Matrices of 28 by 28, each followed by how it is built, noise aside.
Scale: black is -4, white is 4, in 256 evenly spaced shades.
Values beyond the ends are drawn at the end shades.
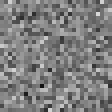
noise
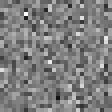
uneven columns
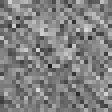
Toeplitz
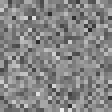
Toeplitz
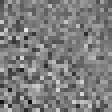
lower triangular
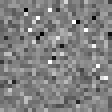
sparse
